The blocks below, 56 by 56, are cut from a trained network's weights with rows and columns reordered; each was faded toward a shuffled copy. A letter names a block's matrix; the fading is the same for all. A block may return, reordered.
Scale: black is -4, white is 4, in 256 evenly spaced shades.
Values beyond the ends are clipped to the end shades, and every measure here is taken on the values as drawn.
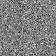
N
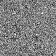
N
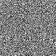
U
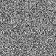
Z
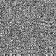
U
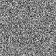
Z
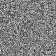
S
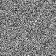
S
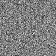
N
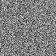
S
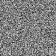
Z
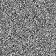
S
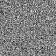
Z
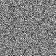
U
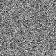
Z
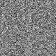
N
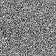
S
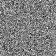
S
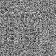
U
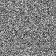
Z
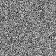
N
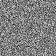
S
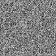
U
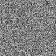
U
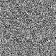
Z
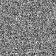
N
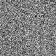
N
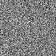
Z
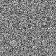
U
